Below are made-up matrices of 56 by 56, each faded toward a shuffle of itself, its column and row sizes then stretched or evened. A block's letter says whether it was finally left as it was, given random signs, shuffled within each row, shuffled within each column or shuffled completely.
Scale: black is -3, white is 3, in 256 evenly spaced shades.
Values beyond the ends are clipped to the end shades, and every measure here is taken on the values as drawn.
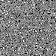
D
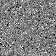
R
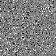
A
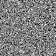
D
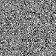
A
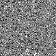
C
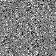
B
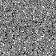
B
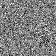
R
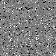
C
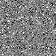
C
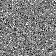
R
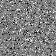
D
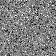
R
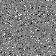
D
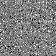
A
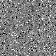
C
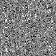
A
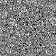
A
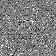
D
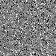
B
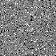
A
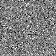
D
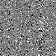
A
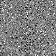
B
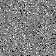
C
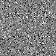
C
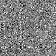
A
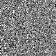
B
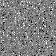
B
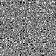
A
